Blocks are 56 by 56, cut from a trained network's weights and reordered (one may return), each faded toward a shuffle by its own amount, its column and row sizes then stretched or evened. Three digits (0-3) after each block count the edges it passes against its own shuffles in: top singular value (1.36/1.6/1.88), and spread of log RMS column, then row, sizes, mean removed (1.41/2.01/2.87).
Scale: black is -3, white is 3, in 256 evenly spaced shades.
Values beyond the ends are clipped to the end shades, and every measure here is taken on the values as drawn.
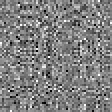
3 1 1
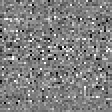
1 0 2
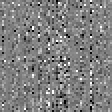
0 3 1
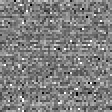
1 0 1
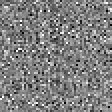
2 0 1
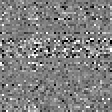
2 1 3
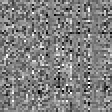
0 3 1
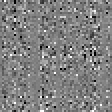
0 3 2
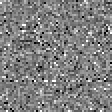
0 0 1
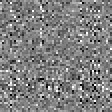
3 2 2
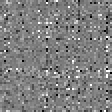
0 2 2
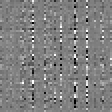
2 3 1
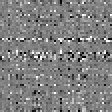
2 2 3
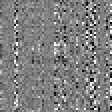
3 3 0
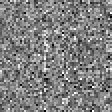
1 1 0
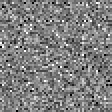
1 0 1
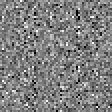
1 1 0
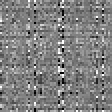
2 3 0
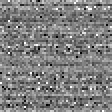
2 0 2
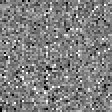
0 1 0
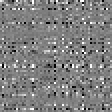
3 2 3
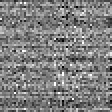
3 2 0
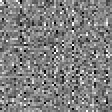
2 2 0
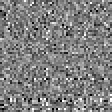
2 0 2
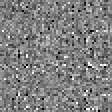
1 1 1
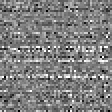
2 1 3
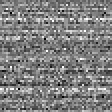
3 0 3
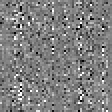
1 3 1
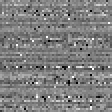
2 0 2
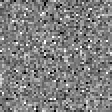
0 1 0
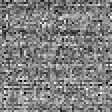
2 2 1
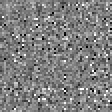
0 1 1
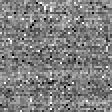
1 0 0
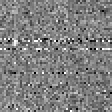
1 0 2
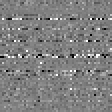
1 0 3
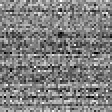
3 1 2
